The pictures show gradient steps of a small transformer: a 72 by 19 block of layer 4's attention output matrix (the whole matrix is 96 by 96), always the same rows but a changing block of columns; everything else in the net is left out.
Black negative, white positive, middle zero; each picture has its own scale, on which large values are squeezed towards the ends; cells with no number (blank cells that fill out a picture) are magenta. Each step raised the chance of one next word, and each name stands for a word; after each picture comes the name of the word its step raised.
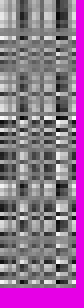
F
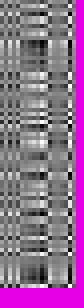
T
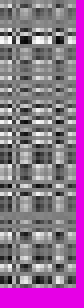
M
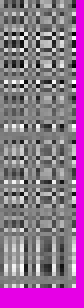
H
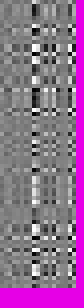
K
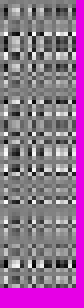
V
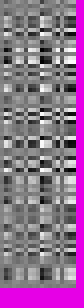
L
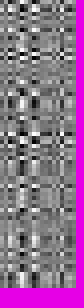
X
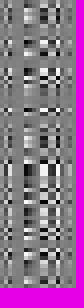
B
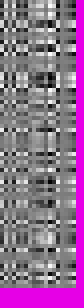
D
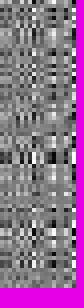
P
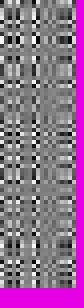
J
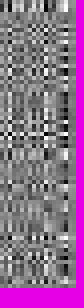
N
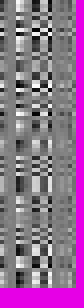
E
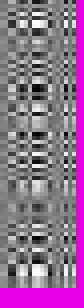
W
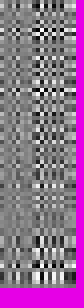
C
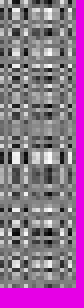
P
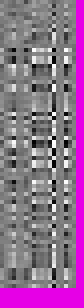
L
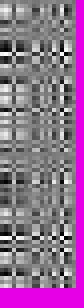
K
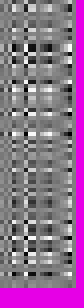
K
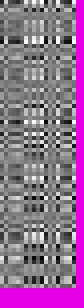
M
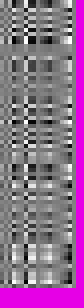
M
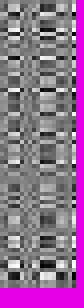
C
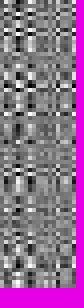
E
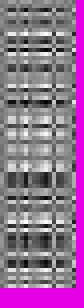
V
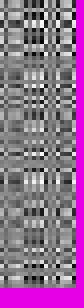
D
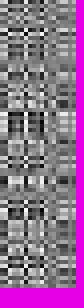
E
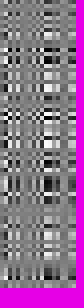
L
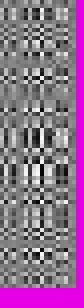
B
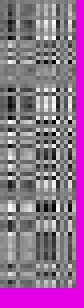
F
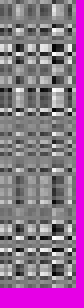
K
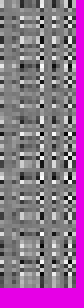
J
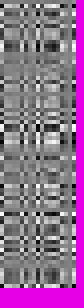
T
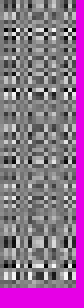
C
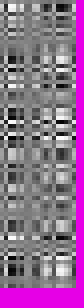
N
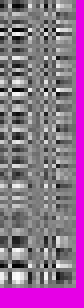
C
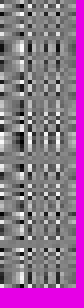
T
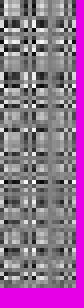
D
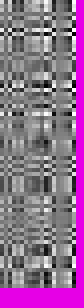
E
